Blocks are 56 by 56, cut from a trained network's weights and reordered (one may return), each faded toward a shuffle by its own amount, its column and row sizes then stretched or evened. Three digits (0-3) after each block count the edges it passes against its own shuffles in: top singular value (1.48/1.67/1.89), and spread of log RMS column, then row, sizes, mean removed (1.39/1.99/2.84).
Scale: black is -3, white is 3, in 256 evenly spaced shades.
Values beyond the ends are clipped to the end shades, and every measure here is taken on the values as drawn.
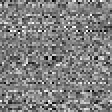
3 0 3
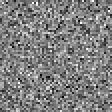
0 0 0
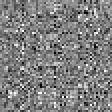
2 2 1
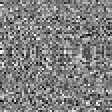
2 0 2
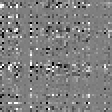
0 3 3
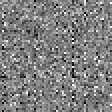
0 2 1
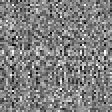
3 2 1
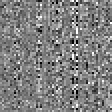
3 3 0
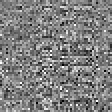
3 2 1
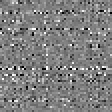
1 1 3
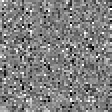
0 2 0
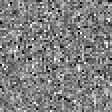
0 0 0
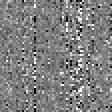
1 3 0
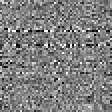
3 0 2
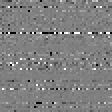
3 0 3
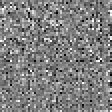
0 2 2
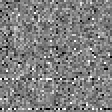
1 0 1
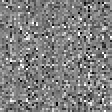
0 3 1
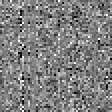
0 3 0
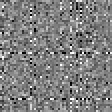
3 2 1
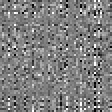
3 3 2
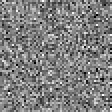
1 1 0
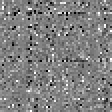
1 2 2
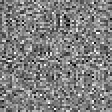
1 0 1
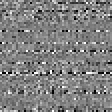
2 0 3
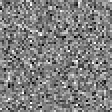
1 1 0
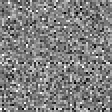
1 0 0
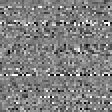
1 0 3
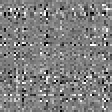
2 3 3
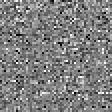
0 1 2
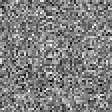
2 1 0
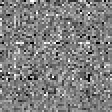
0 1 2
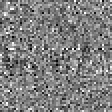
1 1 1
